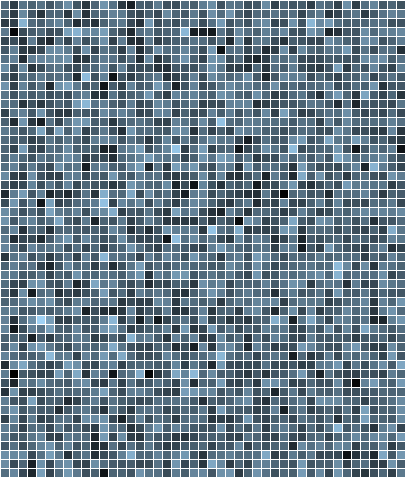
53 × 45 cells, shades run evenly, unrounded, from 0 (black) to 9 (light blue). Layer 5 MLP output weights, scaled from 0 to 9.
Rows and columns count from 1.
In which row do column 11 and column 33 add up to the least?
50
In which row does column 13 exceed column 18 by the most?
36
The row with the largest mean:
31
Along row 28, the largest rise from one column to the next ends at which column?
37
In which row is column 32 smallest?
22
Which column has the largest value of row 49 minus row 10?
12
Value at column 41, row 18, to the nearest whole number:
5
